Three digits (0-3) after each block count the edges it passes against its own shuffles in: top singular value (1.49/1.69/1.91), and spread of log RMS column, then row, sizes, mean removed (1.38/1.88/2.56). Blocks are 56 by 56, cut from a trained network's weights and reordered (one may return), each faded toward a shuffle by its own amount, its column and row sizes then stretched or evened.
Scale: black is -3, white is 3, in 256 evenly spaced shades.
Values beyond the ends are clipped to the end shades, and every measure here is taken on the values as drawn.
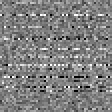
3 0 3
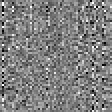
2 3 0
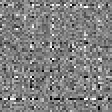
2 2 2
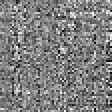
2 3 0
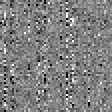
0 3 0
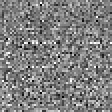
1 2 2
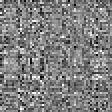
3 3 1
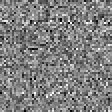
1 1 2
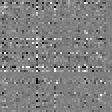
1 2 3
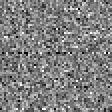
0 0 1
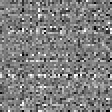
2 3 3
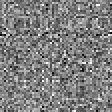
3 1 1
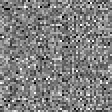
3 0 2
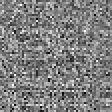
2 2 0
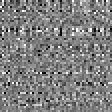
3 0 3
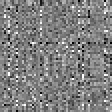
3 3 1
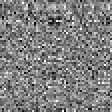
3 0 1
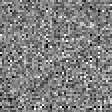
0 1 1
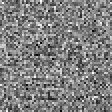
1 0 1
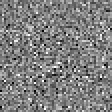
0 0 1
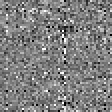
1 2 2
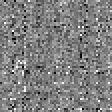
0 2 2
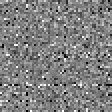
0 1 2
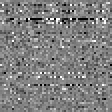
3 0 3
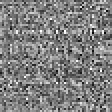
2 2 0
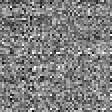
2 2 1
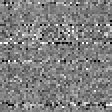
0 0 3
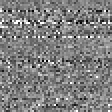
0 0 3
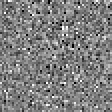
2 1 1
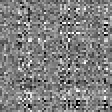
3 3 1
